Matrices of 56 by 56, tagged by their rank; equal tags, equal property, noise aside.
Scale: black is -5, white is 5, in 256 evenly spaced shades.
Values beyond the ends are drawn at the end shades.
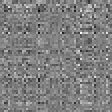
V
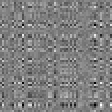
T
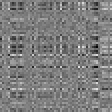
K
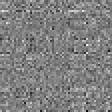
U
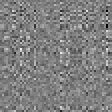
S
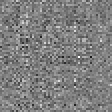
U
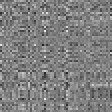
S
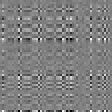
K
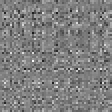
S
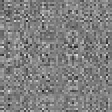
V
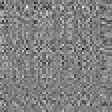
U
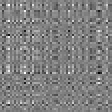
T
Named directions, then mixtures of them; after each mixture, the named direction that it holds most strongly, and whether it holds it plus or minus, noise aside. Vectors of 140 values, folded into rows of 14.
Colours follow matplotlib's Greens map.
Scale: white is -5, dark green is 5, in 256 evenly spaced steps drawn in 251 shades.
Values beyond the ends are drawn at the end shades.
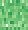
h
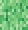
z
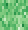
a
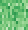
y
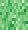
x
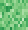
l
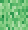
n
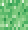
h, plus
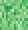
l, plus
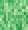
a, minus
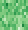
a, plus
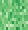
x, minus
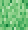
h, minus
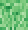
l, plus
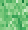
a, minus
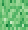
h, minus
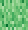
h, minus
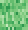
n, minus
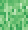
z, minus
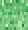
h, plus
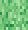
x, plus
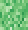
l, minus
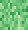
n, plus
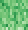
y, plus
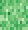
z, minus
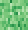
n, minus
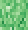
l, minus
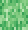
z, minus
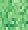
x, plus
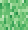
n, minus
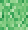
n, plus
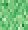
a, plus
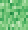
n, plus
